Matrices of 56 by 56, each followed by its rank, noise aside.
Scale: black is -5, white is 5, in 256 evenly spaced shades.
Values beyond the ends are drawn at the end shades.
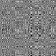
four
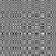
two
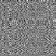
six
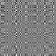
two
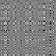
two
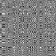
four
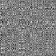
six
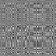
three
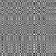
two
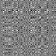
three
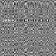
three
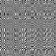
three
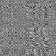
six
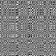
two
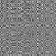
four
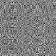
six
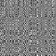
four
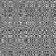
four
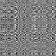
three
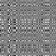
two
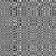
two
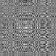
three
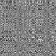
six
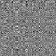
six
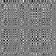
three
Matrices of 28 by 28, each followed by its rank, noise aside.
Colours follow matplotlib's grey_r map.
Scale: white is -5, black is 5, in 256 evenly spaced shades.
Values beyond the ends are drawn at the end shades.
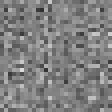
three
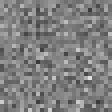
six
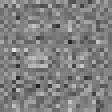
five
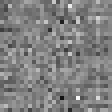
seven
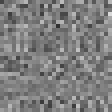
five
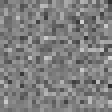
six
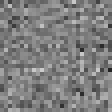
six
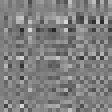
three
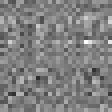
four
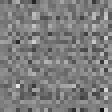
four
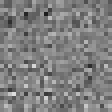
five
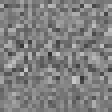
four
